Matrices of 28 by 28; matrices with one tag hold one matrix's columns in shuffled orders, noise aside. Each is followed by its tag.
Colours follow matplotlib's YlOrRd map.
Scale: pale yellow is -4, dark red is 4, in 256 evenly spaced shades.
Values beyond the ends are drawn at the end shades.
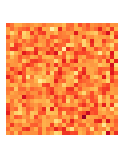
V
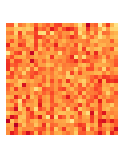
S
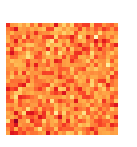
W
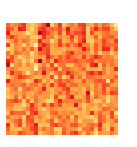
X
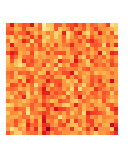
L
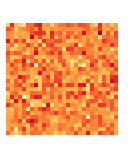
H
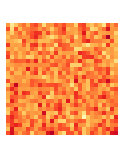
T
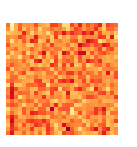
L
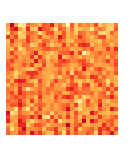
S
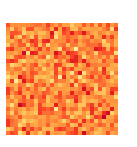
V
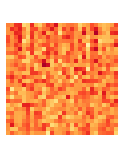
X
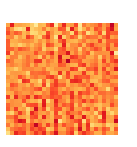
S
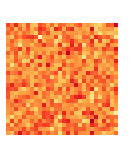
W
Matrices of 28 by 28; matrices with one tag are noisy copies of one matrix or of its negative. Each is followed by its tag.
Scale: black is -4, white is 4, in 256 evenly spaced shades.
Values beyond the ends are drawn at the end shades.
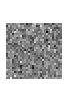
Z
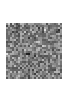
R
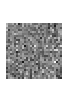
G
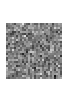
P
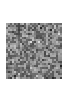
Z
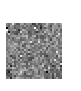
Z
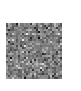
G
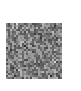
G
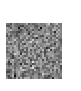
Z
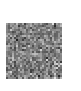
G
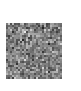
R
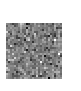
P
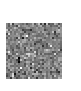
R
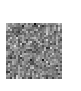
Z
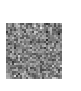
Z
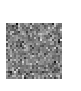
G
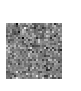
Z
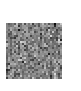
G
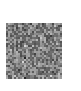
G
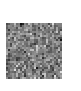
P
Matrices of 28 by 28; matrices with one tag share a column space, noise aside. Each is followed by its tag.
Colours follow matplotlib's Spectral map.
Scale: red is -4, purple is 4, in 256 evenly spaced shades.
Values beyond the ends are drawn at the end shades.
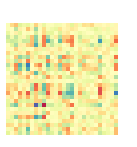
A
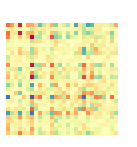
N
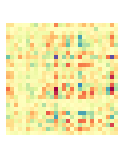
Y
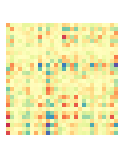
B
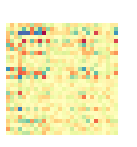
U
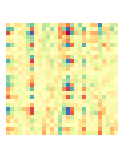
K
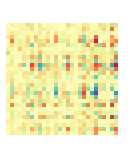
A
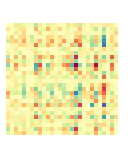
A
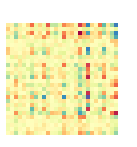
N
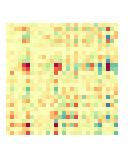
B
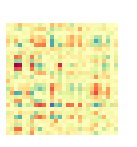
A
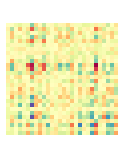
B
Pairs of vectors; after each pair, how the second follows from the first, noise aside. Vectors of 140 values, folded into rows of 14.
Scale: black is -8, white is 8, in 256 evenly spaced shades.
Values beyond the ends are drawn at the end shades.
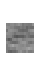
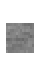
reversed, shrunk.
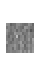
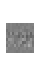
wrapped around, negated, partly zeroed.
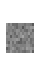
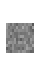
sign-scrambled.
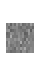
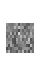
reversed, scaled up.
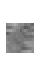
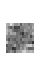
reversed, scaled up.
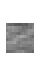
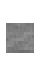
reversed, shrunk.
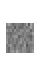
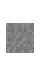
reversed, shrunk.
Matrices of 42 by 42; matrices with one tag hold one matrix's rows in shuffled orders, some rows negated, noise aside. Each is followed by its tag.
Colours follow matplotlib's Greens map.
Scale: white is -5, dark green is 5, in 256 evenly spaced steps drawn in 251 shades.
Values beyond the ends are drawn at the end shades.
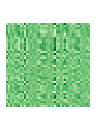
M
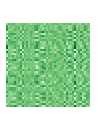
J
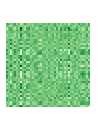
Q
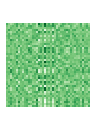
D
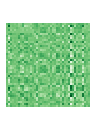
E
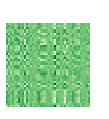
M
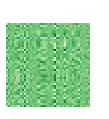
M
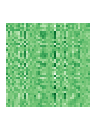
M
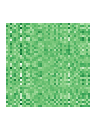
Q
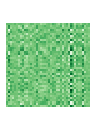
E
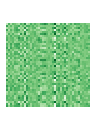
M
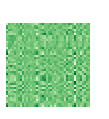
J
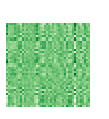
J
